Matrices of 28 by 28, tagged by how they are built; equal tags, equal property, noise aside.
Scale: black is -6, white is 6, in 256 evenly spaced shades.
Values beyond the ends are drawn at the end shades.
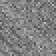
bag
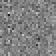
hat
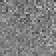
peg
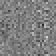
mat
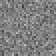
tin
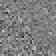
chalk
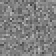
tin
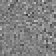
peg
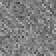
bag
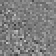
chalk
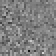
chalk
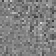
peg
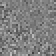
chalk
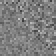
peg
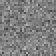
tin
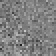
chalk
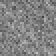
bag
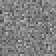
tin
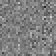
hat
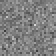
tin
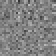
mat
